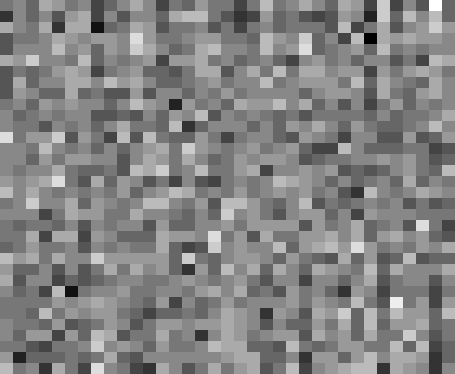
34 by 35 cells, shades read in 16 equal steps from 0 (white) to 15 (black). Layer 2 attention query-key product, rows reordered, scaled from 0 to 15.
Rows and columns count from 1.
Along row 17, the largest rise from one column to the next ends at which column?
6
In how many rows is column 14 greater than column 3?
15
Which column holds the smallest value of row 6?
3
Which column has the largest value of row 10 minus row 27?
14
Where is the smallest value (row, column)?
1, 34
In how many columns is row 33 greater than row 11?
13
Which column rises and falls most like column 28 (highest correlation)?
17
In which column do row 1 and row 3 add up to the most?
8
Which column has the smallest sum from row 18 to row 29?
18
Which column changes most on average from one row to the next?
5
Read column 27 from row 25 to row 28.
7 9 12 8
